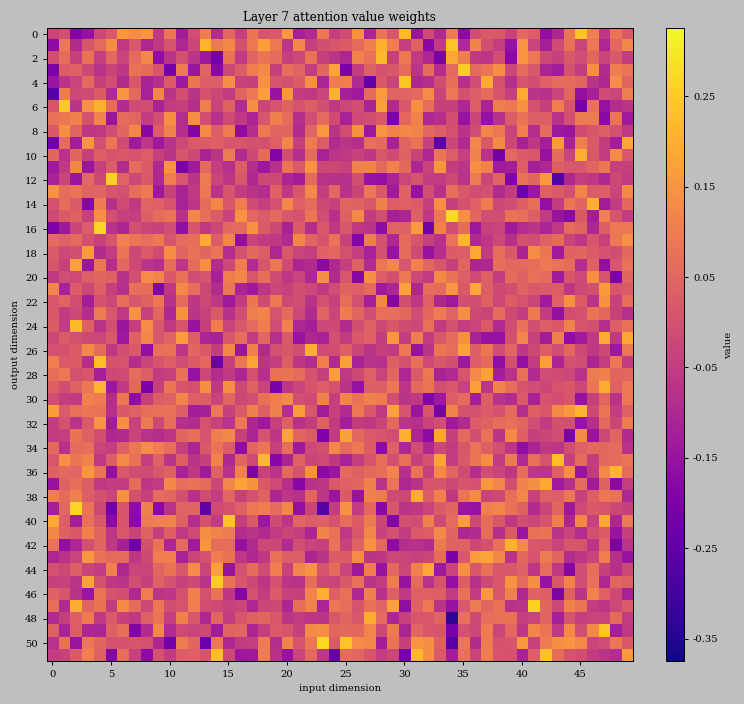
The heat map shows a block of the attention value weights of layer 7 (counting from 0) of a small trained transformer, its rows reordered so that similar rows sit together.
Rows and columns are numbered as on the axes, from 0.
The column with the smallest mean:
5
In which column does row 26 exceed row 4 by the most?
35
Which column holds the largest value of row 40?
15
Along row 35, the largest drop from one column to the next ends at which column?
19
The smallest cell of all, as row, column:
48, 34
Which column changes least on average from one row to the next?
1
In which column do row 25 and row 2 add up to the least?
14
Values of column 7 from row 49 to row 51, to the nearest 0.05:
-0.2 0 -0.05
